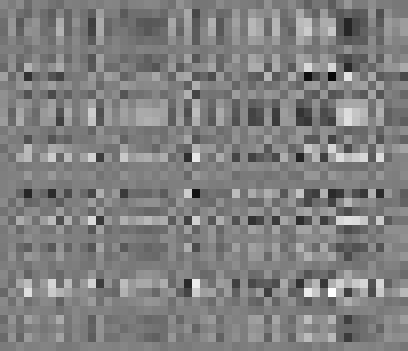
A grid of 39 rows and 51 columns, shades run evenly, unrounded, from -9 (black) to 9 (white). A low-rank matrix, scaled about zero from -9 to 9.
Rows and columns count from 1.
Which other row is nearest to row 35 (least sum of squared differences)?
21
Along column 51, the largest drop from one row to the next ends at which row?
9
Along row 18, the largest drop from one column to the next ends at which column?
13
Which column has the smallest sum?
44
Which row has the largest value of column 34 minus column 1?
22
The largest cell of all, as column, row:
42, 33
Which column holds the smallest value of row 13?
38
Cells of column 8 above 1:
13
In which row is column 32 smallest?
25
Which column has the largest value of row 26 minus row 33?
24
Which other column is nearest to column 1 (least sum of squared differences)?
23
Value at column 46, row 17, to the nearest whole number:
2
